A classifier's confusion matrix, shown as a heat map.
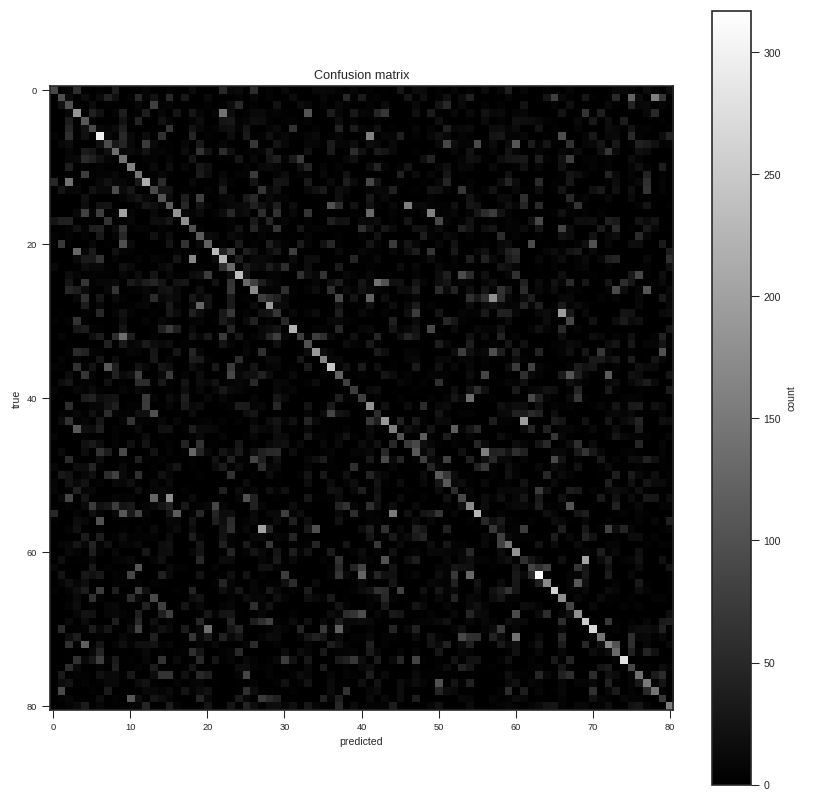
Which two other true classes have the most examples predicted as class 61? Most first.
43, 57
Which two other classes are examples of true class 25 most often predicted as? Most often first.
42, 43
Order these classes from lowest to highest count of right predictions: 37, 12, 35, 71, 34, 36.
37, 71, 35, 34, 12, 36
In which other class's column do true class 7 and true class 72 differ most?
4
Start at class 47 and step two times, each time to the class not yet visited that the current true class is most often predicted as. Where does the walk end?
6
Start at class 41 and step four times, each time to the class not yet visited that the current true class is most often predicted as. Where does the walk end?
8
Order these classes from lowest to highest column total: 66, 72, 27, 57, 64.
64, 57, 27, 72, 66
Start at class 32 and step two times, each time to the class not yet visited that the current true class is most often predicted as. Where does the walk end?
67
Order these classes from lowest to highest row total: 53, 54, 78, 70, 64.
64, 78, 53, 54, 70
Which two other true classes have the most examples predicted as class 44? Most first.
55, 20
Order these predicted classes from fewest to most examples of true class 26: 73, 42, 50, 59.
42, 59, 50, 73
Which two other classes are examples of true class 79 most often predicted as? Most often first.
10, 27
